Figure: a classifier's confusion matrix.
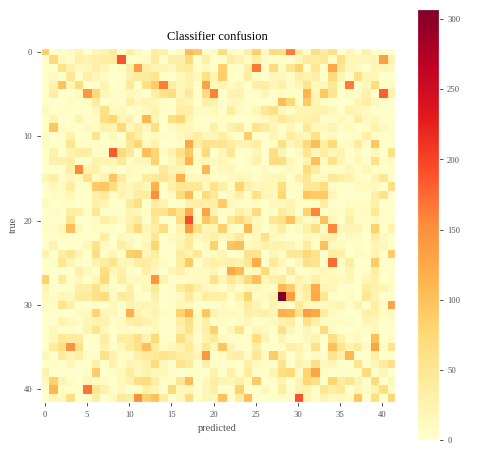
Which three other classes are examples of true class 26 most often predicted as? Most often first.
22, 23, 7
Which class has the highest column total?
17
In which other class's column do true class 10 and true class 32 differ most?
24
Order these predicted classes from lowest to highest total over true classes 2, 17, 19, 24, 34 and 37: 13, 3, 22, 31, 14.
22, 14, 3, 31, 13
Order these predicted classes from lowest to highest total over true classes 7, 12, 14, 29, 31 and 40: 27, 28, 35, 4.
35, 27, 4, 28
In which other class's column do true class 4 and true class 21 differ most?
36
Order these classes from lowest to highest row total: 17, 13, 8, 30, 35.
30, 8, 13, 17, 35
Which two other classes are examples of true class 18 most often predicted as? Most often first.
21, 11
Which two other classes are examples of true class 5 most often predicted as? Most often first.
40, 20
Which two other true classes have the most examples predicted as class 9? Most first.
1, 12
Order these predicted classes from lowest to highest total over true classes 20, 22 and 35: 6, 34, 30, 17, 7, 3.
6, 30, 7, 34, 3, 17
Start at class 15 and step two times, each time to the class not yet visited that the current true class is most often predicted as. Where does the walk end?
13
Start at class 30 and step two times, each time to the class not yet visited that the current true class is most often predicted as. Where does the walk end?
11
